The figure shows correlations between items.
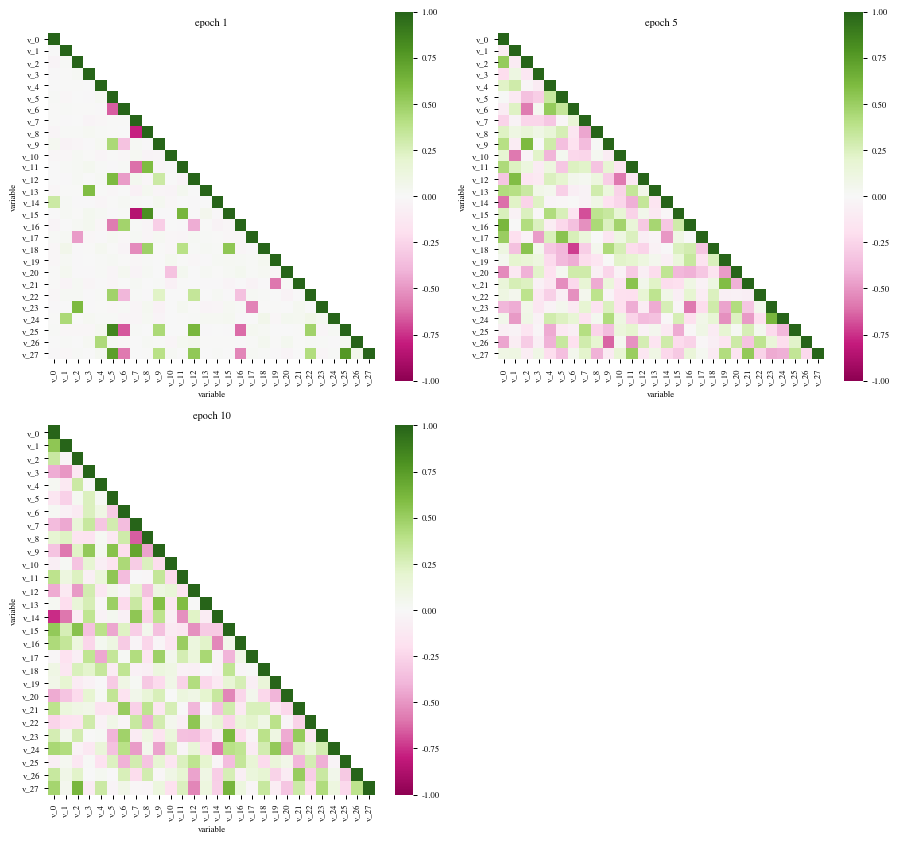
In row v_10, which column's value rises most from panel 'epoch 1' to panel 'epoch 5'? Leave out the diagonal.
v_16
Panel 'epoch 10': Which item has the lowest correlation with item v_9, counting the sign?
v_1
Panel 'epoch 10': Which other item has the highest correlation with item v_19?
v_24
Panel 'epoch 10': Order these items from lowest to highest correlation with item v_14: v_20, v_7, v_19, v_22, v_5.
v_19, v_5, v_22, v_20, v_7
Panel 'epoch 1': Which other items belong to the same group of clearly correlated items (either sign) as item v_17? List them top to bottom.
v_2, v_23
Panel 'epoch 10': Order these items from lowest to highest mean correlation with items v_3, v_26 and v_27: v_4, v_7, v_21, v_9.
v_7, v_4, v_9, v_21
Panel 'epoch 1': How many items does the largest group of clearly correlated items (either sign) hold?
8
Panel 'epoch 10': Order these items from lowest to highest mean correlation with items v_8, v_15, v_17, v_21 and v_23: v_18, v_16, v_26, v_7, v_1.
v_7, v_16, v_1, v_18, v_26
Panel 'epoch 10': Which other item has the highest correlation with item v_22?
v_12
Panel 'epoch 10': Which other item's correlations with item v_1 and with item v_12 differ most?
v_0
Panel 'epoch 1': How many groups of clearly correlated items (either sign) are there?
9
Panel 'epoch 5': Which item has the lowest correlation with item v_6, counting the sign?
v_18
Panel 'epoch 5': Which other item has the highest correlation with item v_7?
v_25
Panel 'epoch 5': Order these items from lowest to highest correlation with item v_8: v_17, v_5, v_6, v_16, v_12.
v_6, v_17, v_12, v_5, v_16
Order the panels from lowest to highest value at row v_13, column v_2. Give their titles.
epoch 1, epoch 10, epoch 5
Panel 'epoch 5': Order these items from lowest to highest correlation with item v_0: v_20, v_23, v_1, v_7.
v_20, v_23, v_7, v_1
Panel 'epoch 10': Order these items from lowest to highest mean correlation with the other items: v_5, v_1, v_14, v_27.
v_14, v_1, v_5, v_27
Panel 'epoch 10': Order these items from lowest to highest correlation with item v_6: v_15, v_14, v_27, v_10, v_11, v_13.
v_11, v_13, v_14, v_27, v_15, v_10
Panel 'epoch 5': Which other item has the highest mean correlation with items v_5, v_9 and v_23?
v_24
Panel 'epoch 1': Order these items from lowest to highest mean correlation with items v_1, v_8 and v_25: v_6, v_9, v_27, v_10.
v_6, v_10, v_9, v_27
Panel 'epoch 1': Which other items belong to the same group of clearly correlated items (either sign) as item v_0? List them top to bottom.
v_14
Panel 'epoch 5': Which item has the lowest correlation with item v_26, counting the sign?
v_9
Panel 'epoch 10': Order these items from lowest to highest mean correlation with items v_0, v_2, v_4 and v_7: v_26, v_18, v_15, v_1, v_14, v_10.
v_10, v_14, v_1, v_26, v_18, v_15
